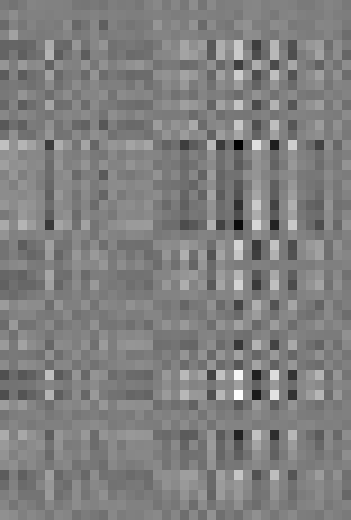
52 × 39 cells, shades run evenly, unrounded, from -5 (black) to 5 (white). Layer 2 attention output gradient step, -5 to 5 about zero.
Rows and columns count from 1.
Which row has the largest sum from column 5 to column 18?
15
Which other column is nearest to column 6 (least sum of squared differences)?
25
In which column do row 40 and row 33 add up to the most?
27
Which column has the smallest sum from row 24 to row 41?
29
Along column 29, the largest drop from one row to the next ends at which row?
38
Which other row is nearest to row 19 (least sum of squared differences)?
46
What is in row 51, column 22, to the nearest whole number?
-1
